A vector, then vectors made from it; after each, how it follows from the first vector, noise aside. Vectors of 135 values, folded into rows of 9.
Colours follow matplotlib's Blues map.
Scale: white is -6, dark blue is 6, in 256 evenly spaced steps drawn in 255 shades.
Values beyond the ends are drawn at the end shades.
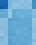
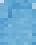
negated, partly zeroed.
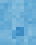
wrapped around, shrunk.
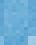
reversed, negated, shrunk.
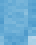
reversed, negated, shrunk.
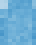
negated, shrunk.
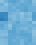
wrapped around, shrunk.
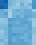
copied.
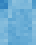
shrunk.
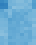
shrunk.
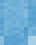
reversed, negated, shrunk.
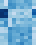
wrapped around, scaled up.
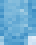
reversed, negated.
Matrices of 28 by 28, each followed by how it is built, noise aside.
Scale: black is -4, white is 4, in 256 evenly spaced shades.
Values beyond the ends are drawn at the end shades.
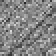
Hankel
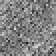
Hankel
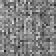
blocks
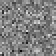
low rank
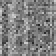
blocks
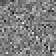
diagonal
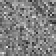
Toeplitz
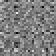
low rank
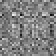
low rank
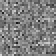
repeating rows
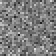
repeating rows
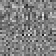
low rank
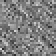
Toeplitz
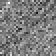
Hankel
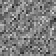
Hankel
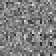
low rank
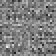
blocks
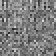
blocks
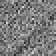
Hankel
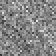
Toeplitz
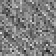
Toeplitz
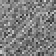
Hankel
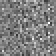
repeating rows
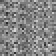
repeating rows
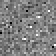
sparse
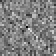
diagonal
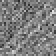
Hankel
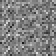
repeating rows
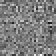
low rank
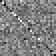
diagonal
